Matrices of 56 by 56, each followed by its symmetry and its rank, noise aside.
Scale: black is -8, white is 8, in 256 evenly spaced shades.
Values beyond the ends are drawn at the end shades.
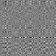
no symmetry, rank one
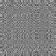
no symmetry, rank three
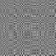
no symmetry, rank two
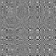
symmetric, rank two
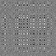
symmetric, rank one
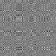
no symmetry, rank two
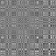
symmetric, rank two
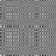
no symmetry, rank one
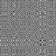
symmetric, rank two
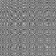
symmetric, rank two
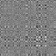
symmetric, rank two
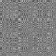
symmetric, rank two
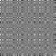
symmetric, rank one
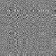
no symmetry, rank three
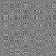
no symmetry, rank three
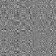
no symmetry, rank three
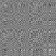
symmetric, rank three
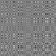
antisymmetric, rank two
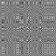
symmetric, rank two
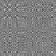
symmetric, rank two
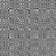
symmetric, rank two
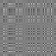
symmetric, rank one
